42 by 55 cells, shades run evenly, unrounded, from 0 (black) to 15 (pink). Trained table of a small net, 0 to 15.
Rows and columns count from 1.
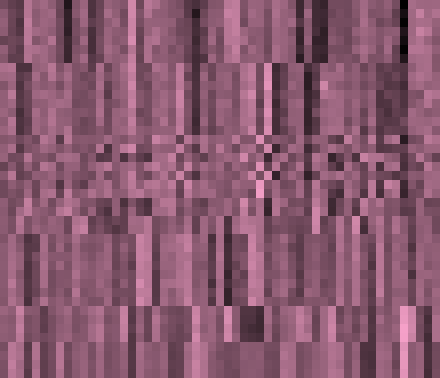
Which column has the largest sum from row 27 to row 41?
51
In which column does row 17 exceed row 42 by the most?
17
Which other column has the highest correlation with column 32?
23
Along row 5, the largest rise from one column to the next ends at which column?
52
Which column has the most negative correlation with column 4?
2
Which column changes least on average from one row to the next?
15
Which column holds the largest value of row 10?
34
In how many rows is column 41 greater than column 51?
24
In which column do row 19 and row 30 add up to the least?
29
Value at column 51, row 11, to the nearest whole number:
5
